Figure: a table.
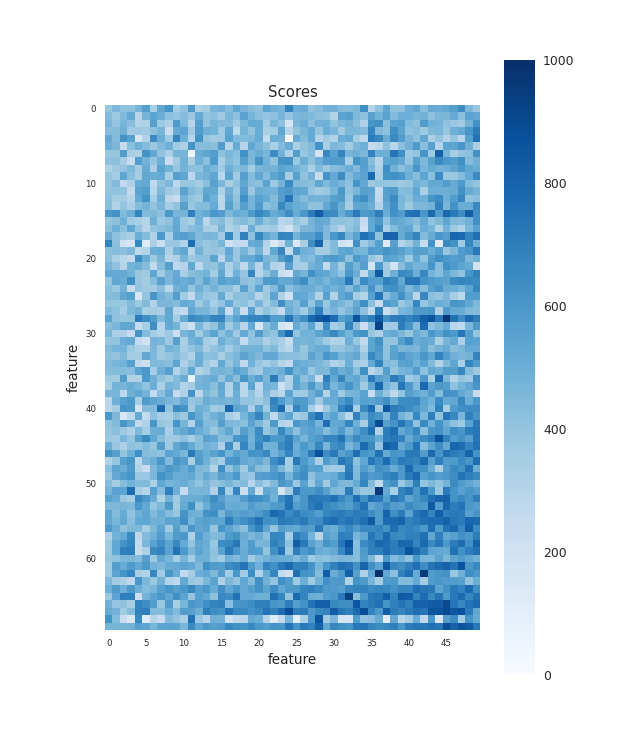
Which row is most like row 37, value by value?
22
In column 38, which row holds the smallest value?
21
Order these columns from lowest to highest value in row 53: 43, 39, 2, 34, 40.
2, 39, 40, 34, 43
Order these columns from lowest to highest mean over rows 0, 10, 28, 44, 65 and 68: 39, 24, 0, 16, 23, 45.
16, 0, 23, 39, 24, 45
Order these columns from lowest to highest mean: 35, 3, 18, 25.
3, 18, 25, 35
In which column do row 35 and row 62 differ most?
36
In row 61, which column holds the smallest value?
0
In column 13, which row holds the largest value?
67
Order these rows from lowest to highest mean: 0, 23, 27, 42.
27, 0, 42, 23
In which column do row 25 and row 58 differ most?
47
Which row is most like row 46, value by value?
14
